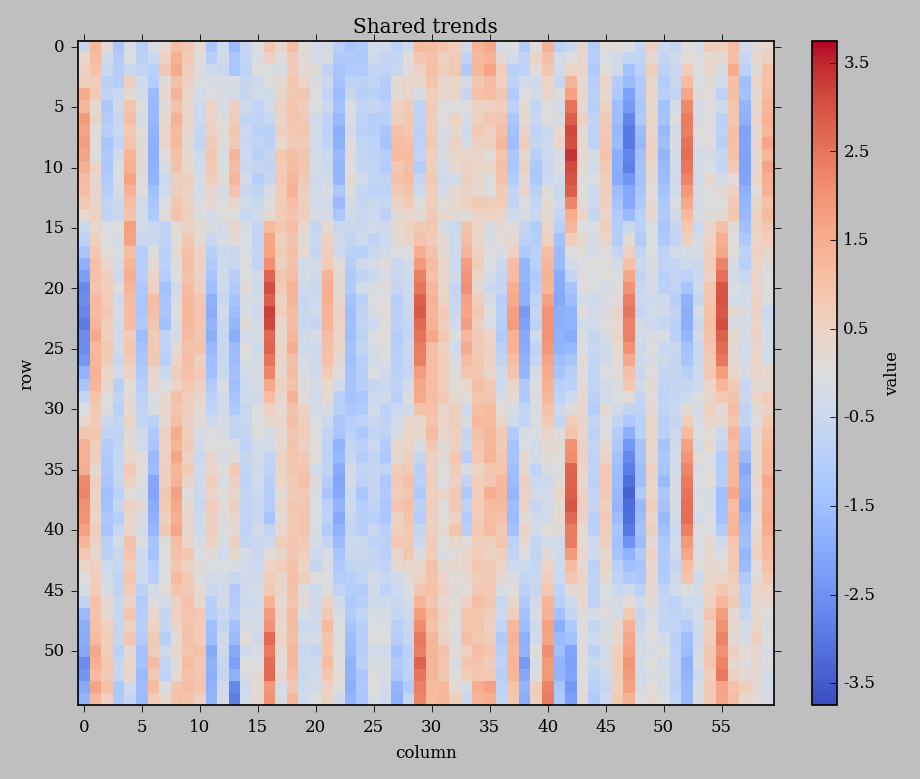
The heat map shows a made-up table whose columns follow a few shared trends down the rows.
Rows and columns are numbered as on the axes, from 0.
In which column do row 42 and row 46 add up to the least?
57
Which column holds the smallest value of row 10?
47
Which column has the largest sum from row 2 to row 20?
42
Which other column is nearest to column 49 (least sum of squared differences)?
43
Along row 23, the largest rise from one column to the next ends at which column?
1
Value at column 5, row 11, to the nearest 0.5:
0
